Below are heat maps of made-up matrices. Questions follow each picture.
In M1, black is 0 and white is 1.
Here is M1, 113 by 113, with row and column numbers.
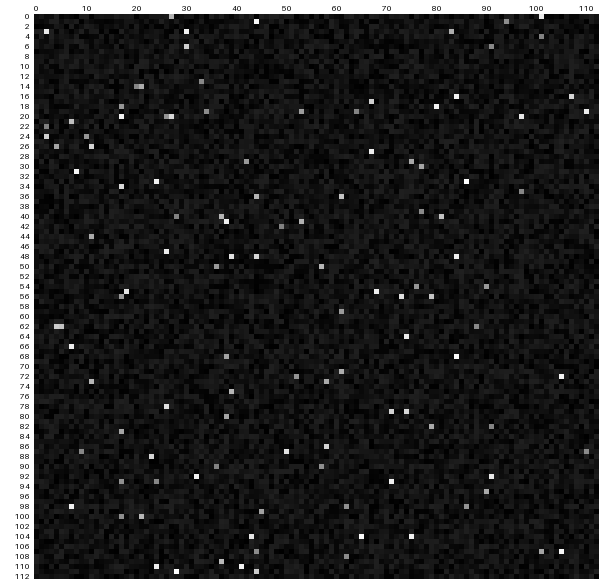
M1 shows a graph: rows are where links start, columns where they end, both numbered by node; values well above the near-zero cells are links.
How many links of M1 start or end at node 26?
5
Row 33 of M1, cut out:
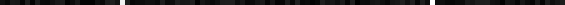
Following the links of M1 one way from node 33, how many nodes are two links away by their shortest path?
3
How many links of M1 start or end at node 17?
8
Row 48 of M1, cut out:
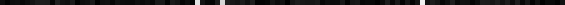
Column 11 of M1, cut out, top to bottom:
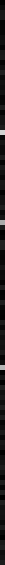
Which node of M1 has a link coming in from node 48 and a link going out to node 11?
node 44
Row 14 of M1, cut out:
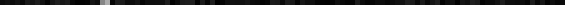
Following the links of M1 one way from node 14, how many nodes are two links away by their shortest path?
5
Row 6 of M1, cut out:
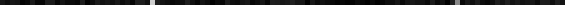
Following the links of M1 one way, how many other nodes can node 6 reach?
3
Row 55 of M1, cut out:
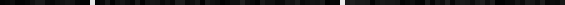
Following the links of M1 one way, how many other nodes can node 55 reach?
7
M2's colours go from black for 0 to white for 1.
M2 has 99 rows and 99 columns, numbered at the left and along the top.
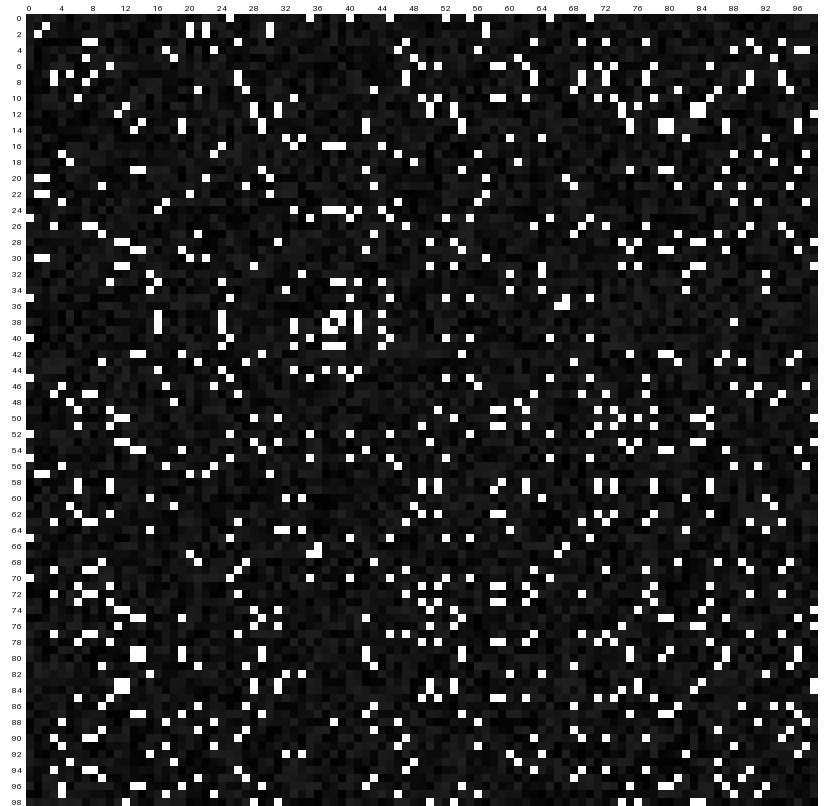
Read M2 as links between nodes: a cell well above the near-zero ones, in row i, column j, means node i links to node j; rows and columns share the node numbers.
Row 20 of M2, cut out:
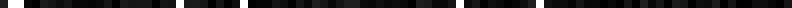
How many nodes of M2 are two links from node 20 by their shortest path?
3
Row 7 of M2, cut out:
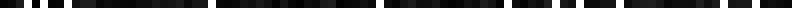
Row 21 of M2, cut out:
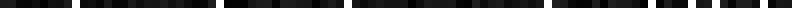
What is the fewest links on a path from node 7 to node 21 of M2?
4
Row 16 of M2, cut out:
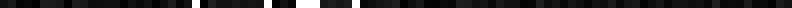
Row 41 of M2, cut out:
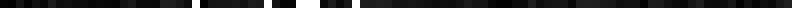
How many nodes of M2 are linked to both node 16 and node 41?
6
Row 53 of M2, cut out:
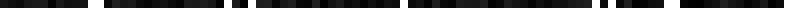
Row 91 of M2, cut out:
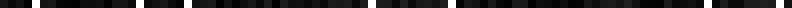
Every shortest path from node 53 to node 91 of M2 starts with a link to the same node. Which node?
node 31
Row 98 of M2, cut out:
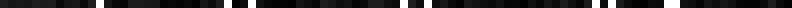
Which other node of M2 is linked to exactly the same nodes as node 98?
node 11
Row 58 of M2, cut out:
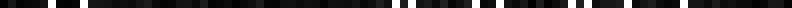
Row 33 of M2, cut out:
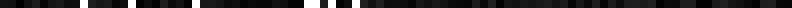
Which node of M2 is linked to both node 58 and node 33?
node 10
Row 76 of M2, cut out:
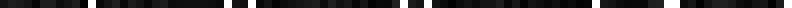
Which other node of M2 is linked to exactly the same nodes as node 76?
node 12
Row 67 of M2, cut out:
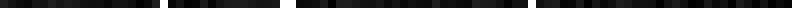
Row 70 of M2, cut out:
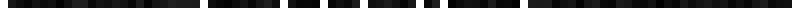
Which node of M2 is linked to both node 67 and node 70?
node 35
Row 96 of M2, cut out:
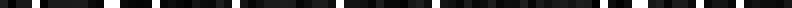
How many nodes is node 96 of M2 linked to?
12
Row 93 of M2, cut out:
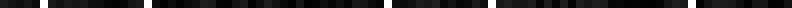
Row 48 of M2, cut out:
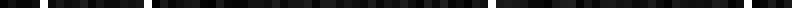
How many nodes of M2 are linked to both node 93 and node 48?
3
